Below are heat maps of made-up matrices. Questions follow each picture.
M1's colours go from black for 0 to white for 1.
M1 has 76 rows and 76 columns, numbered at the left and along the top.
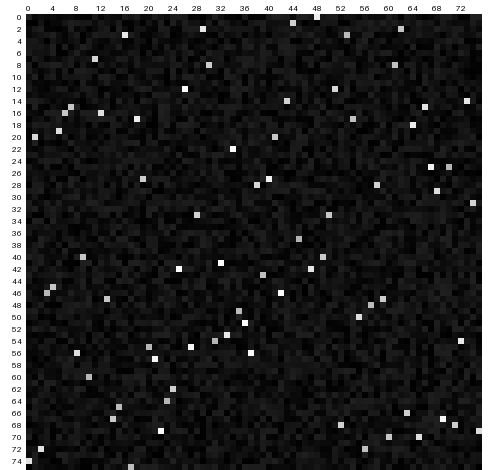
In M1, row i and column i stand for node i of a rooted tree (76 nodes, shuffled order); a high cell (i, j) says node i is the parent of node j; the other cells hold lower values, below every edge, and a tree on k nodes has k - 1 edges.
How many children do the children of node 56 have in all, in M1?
3
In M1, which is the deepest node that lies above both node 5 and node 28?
33
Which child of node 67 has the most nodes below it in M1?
69
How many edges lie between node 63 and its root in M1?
7
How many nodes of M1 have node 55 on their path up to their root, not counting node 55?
12
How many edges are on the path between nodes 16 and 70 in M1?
5
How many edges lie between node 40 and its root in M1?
7
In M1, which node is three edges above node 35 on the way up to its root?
27
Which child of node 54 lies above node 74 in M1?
31
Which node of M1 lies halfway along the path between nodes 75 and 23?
18
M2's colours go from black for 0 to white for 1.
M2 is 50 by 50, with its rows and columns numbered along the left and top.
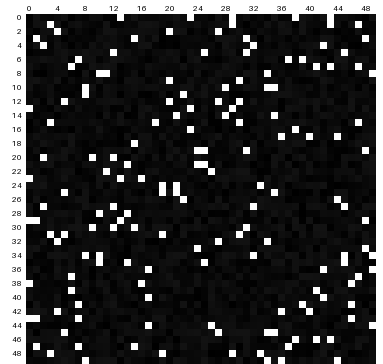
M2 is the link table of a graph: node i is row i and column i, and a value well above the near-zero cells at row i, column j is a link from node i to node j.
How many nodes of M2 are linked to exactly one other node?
1
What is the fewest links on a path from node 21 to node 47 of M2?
6
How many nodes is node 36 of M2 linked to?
3
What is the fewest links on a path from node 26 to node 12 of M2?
6
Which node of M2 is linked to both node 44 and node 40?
node 17
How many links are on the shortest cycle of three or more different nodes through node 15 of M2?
4
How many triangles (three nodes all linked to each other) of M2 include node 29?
1
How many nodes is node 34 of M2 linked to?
5
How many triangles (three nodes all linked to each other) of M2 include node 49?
1
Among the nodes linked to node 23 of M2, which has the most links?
node 0
